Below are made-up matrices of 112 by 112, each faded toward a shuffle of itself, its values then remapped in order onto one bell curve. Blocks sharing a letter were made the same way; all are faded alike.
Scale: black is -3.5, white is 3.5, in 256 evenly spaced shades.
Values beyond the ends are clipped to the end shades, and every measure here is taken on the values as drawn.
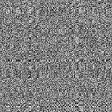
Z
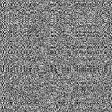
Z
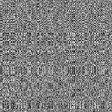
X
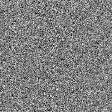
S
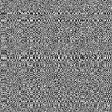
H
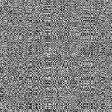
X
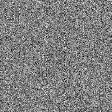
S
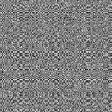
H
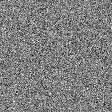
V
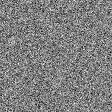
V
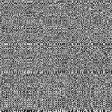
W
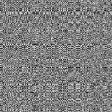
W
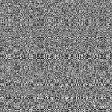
W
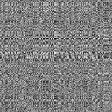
W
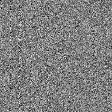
S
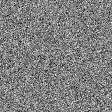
V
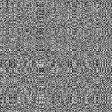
X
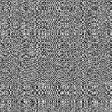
X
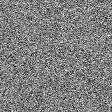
V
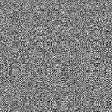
Z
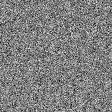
V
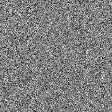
S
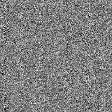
S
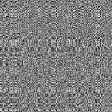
X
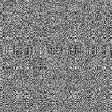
Z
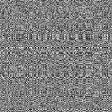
W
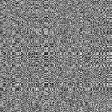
X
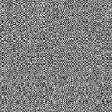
X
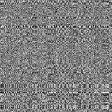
W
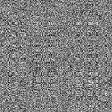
Z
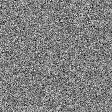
V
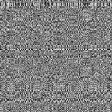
W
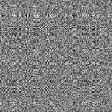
Z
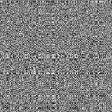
W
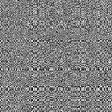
H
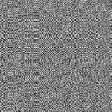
X
